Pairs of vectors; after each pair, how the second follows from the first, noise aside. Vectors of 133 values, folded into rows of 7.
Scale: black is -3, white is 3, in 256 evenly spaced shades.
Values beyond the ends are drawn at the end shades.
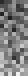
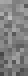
negated, shrunk.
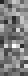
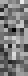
reversed, negated.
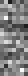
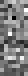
wrapped around.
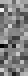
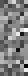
reversed, negated.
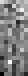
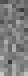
negated, shrunk.
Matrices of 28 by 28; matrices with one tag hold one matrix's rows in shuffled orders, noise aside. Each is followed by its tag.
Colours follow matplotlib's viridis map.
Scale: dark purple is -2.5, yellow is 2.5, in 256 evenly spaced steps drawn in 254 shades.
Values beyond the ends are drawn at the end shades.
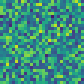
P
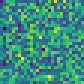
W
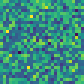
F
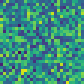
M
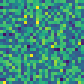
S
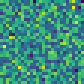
P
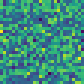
F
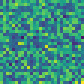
F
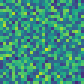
P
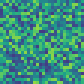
F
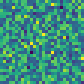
P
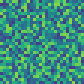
P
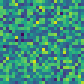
F
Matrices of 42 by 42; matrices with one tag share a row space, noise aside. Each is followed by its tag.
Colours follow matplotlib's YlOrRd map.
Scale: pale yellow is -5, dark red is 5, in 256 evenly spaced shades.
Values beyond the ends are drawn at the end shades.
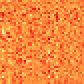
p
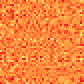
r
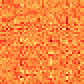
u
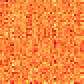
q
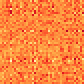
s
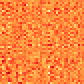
p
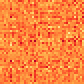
s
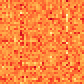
u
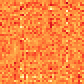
u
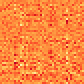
u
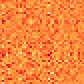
p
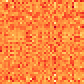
q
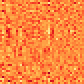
p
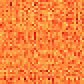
s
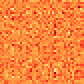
q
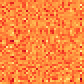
r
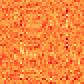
u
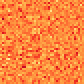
p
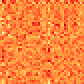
p
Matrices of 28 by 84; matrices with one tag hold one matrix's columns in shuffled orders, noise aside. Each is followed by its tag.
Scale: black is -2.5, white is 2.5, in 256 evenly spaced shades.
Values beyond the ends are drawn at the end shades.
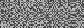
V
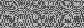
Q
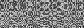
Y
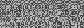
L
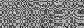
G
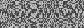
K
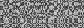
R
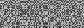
L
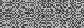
V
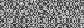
R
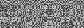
L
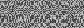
Q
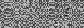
V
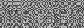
G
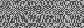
Q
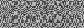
Q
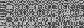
L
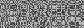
L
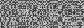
L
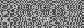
L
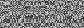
Q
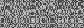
R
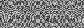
Q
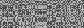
L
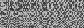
Y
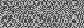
Q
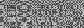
L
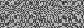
Q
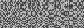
Y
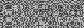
L
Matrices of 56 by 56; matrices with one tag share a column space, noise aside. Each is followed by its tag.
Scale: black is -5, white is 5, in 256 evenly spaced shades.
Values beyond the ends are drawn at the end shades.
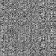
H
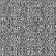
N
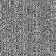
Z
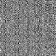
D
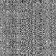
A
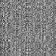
H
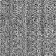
D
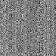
Z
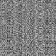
A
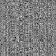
H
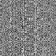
N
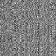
H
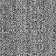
Z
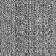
D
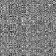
D
